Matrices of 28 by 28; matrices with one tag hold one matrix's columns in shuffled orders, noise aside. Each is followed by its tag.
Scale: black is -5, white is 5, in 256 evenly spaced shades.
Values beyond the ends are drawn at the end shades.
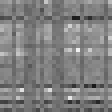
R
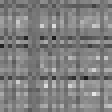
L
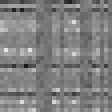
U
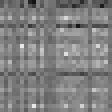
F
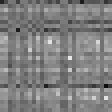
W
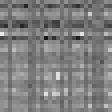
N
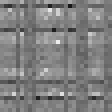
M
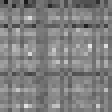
F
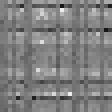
M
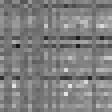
L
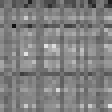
F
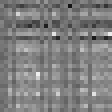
N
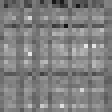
F
